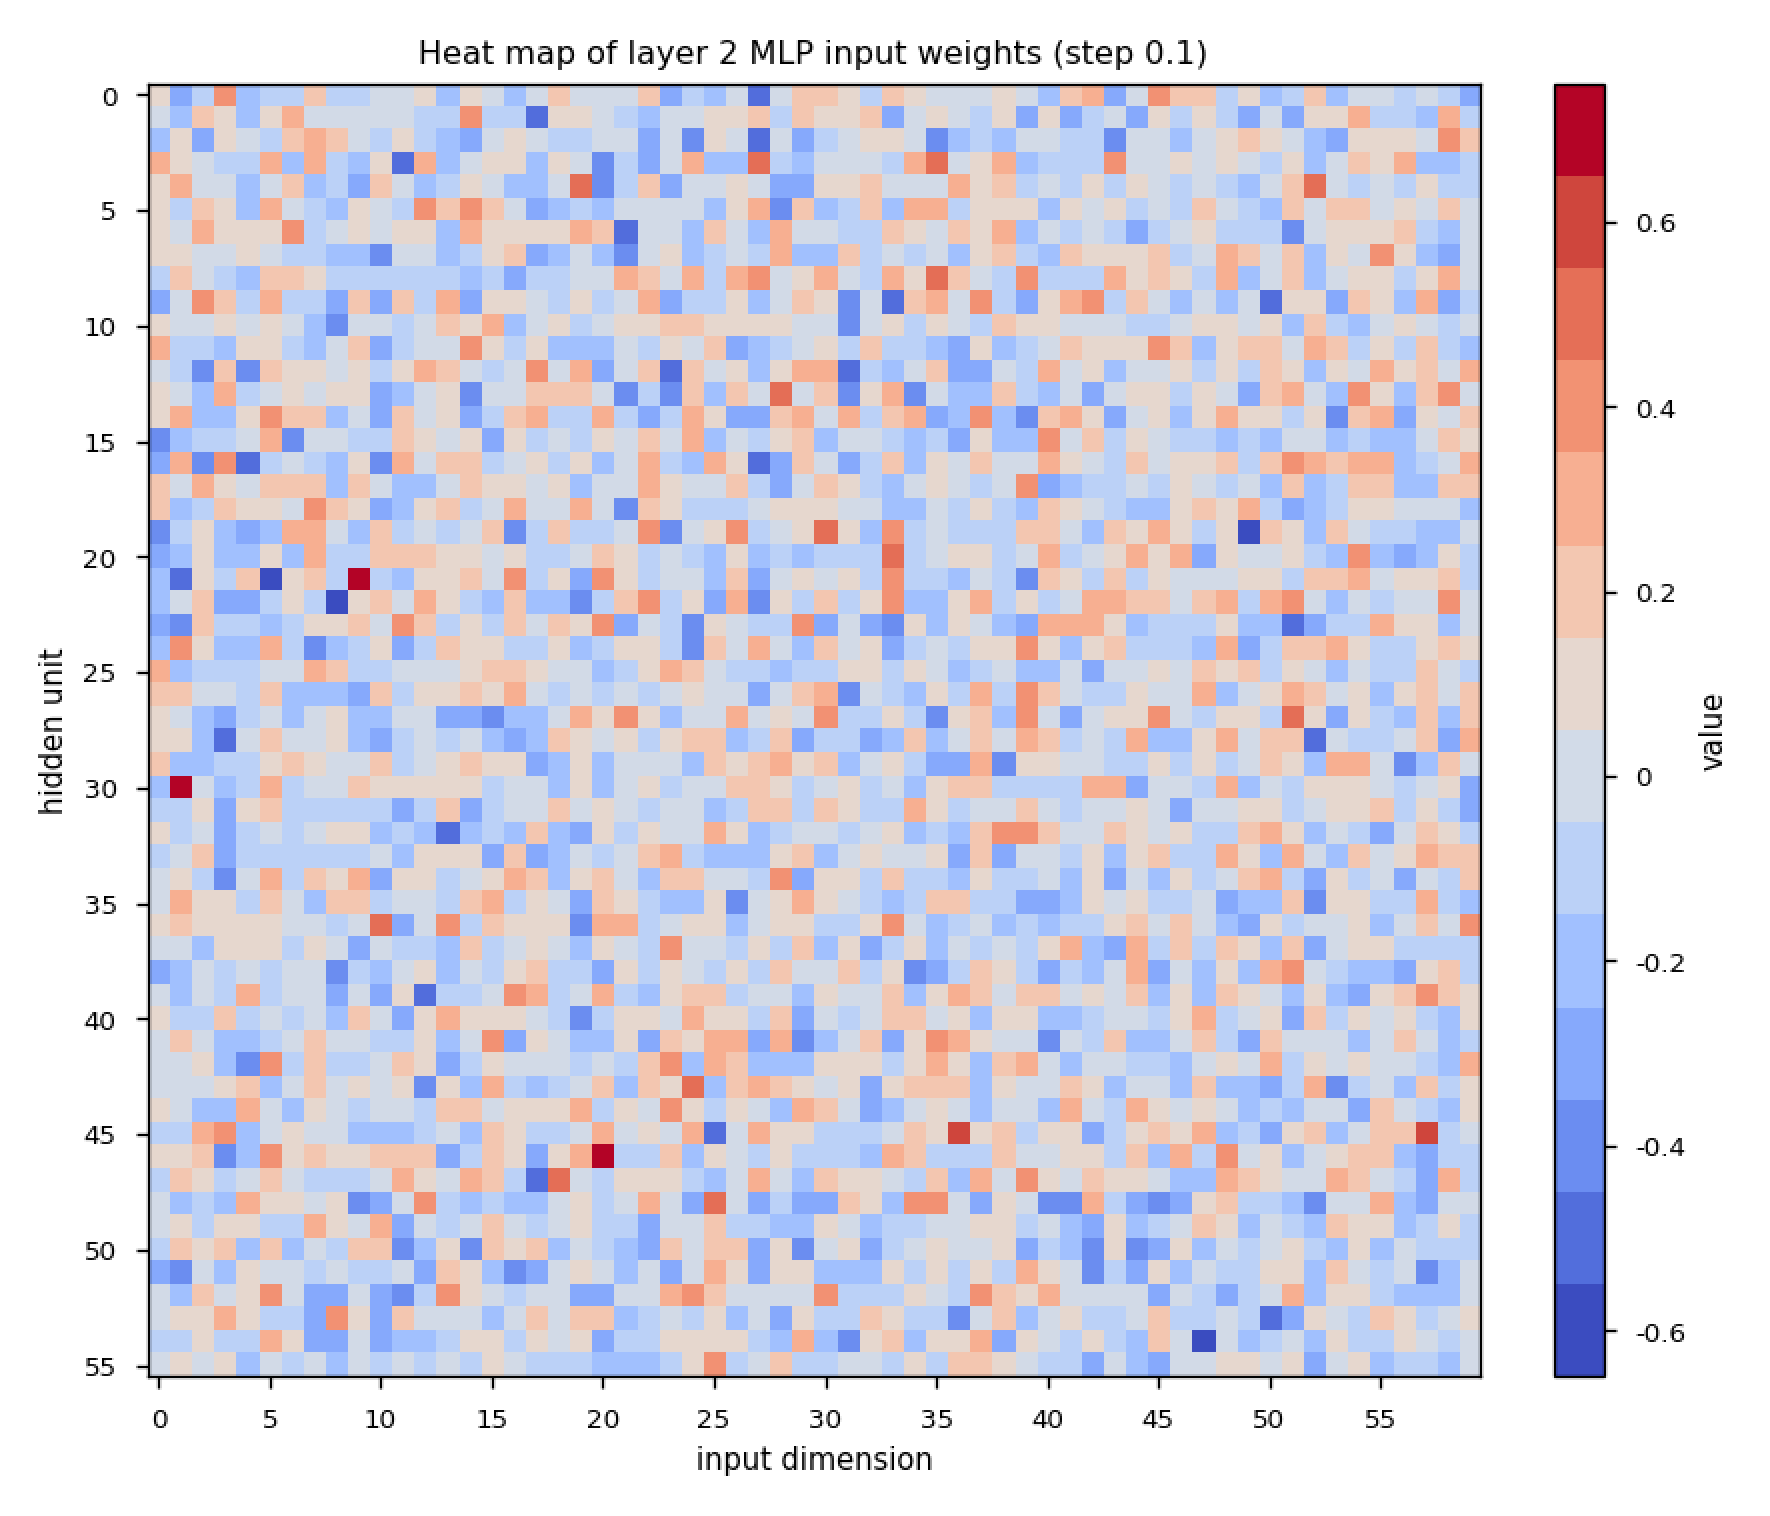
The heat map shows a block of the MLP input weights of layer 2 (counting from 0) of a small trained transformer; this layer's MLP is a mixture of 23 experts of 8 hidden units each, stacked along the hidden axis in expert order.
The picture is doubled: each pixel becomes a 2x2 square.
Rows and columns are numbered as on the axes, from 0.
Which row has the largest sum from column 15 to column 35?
8
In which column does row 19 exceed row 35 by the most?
26
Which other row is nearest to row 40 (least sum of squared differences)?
10
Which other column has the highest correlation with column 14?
53
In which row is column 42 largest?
9
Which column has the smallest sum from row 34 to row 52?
45
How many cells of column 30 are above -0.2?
46
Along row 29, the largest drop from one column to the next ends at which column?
38
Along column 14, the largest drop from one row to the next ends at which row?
2
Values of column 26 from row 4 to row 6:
0.1 0.1 0
